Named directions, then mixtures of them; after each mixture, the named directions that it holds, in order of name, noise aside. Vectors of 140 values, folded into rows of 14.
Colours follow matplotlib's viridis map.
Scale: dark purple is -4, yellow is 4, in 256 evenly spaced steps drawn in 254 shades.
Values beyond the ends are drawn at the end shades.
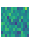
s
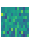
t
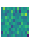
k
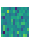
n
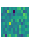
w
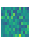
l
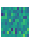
l, t.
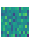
k, l, t.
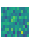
s, t, w.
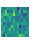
k, l, w.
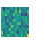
k.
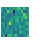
w.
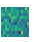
s, t.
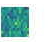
k, s.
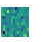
n.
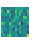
k, l, w.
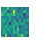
w.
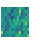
k, s, t.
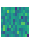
k, n.
